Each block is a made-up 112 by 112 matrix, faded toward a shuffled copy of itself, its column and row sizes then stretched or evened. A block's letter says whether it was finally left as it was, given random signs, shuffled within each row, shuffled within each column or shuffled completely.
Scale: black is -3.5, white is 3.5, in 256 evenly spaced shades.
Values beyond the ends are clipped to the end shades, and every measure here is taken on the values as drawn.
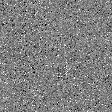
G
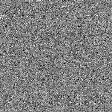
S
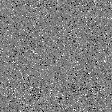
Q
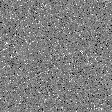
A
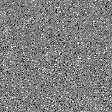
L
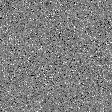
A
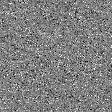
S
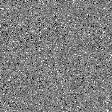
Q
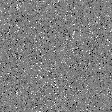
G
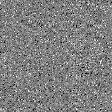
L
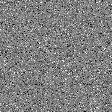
S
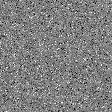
A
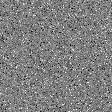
A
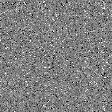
L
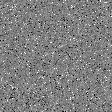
A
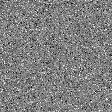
A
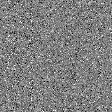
G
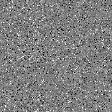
L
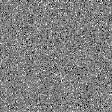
L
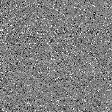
L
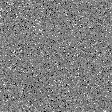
S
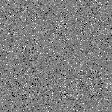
L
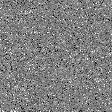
S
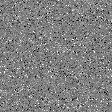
S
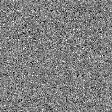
L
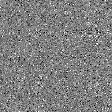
L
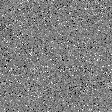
S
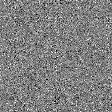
Q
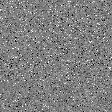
S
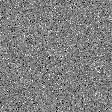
A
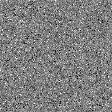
Q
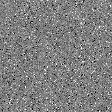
G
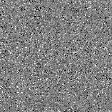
Q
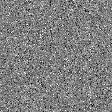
G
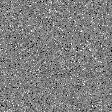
S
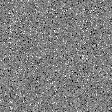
G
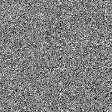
Q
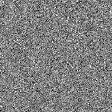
L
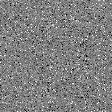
Q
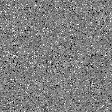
Q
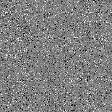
L
